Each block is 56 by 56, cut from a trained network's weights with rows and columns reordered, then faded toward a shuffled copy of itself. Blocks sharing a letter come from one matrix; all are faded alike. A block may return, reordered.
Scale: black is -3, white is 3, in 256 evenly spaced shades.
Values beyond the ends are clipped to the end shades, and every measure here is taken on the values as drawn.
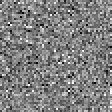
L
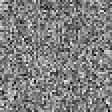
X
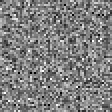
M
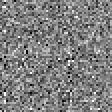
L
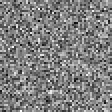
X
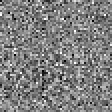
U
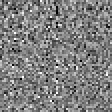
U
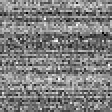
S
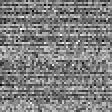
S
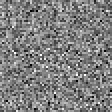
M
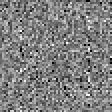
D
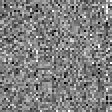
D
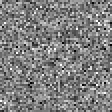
M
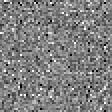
L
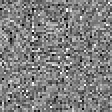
D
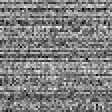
S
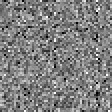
D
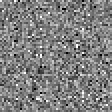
L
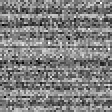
S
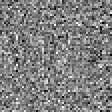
U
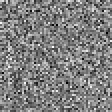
X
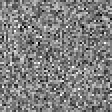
X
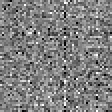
D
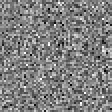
L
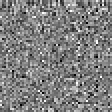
U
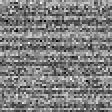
S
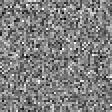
M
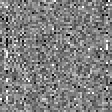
D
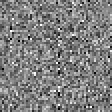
U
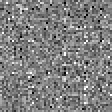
L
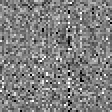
D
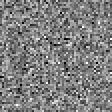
M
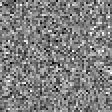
M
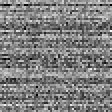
S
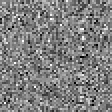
L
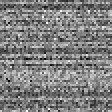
S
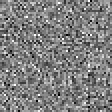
L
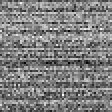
S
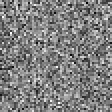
X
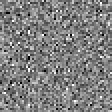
L
